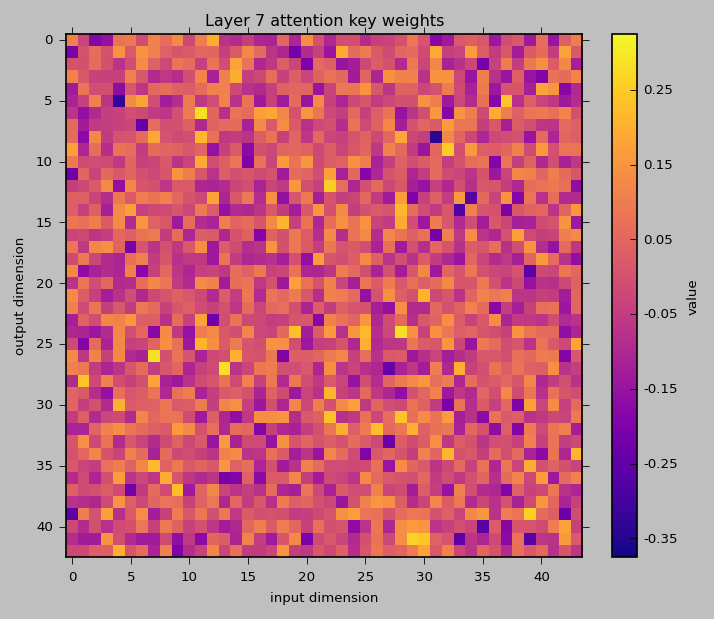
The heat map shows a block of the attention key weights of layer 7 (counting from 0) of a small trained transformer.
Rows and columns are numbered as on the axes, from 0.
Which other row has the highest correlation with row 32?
1
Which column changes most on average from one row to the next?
18
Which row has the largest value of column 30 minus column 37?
41
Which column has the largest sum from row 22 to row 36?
22
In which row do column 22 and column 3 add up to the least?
0
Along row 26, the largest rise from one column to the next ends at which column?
7
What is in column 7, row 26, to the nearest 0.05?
0.3
